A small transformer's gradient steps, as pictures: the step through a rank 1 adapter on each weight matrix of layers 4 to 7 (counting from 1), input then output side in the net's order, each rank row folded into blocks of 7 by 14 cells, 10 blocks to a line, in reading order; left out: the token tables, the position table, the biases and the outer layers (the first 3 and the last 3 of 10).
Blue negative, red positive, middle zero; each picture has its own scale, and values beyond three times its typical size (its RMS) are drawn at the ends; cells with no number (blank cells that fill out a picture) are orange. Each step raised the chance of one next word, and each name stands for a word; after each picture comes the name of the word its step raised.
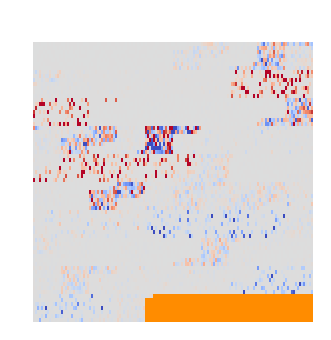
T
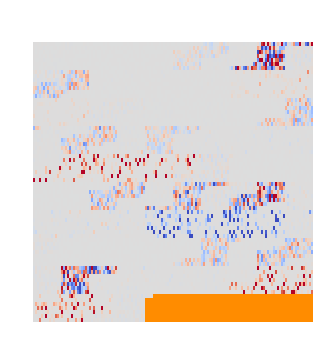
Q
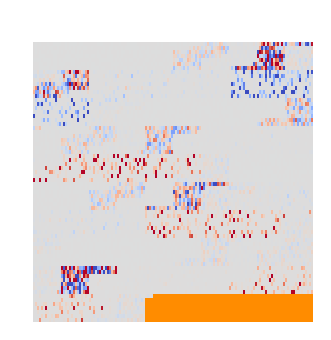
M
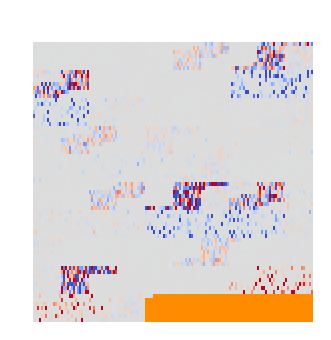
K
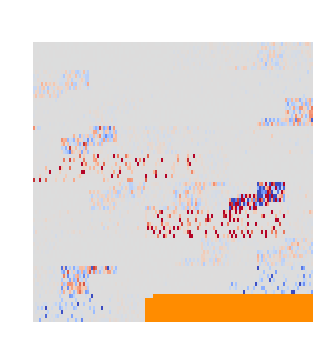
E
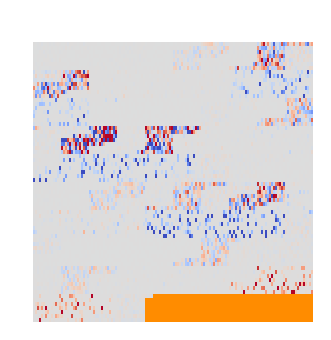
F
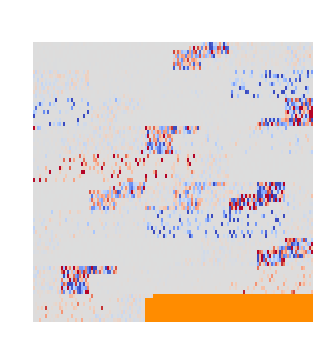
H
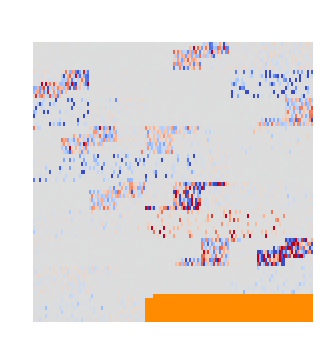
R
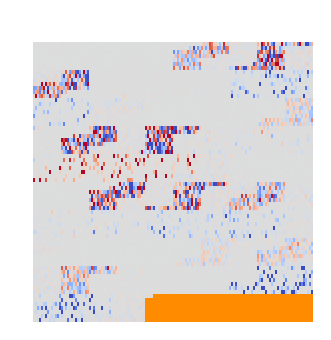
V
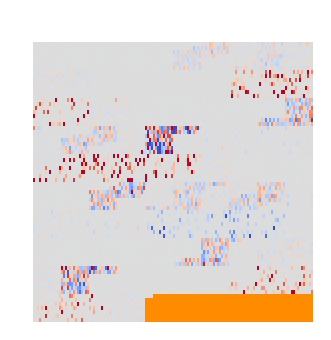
T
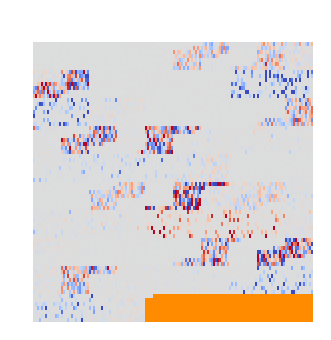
R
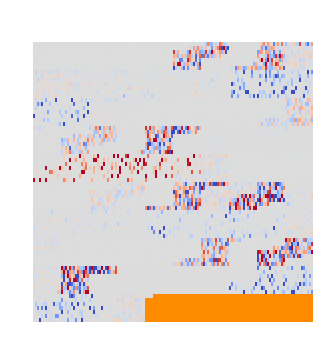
H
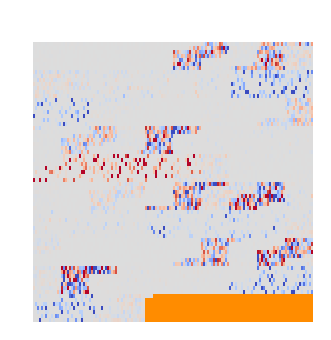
H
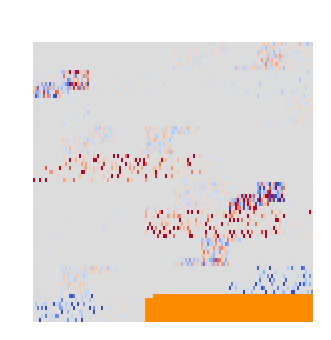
E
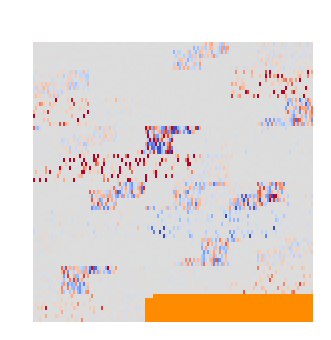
T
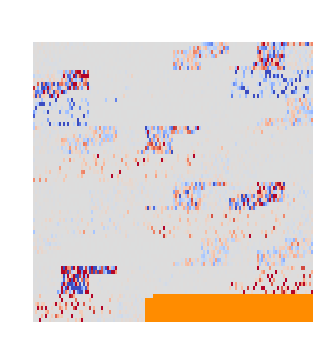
M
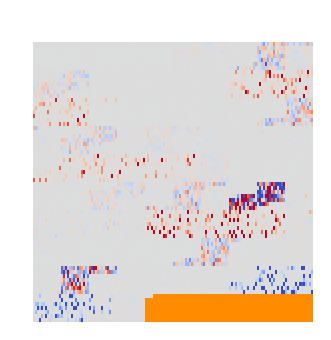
E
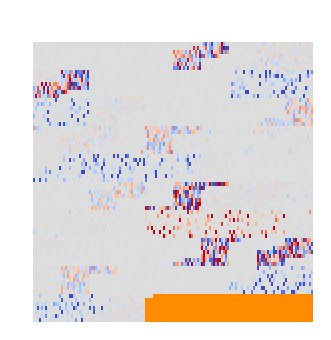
R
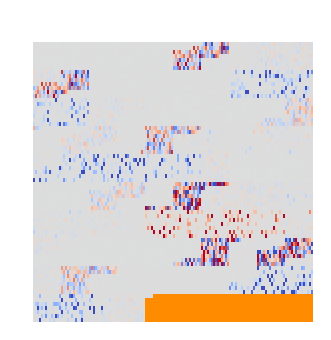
R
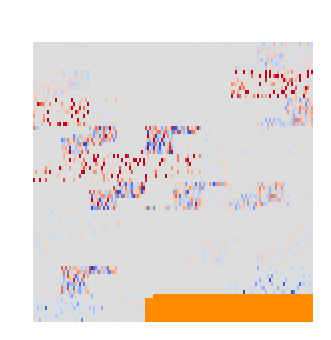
T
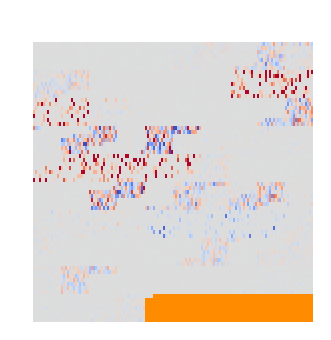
T
